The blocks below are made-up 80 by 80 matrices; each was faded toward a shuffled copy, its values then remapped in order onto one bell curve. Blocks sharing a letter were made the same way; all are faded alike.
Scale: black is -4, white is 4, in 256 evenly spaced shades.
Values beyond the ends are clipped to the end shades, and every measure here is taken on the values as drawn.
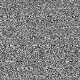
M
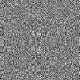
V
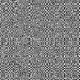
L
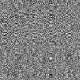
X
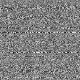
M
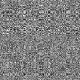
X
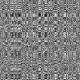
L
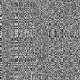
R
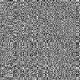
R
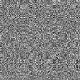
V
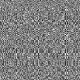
R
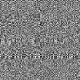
X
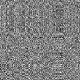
V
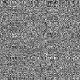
V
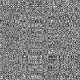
V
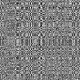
L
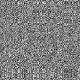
V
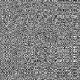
V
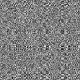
X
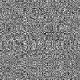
V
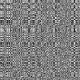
L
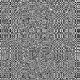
L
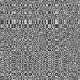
L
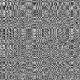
L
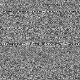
M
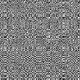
L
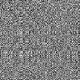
V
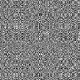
R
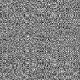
V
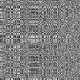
L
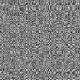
R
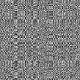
L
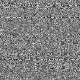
M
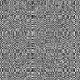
L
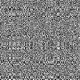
X
